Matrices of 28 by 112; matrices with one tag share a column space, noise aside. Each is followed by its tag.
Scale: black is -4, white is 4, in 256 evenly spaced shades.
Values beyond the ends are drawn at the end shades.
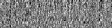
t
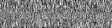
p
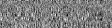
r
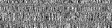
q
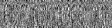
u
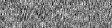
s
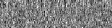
t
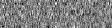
s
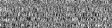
r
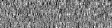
s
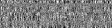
q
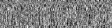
u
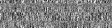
q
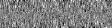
p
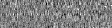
s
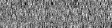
s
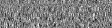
r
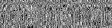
u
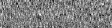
s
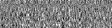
r
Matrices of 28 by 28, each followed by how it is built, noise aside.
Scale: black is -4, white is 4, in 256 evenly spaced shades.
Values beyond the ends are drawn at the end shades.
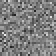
noise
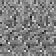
repeating columns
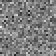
noise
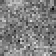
smooth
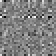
low rank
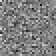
repeating rows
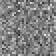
repeating rows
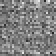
blocks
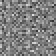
repeating rows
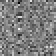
low rank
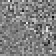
upper triangular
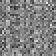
blocks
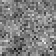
smooth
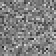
noise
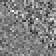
upper triangular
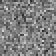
noise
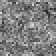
smooth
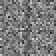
repeating rows
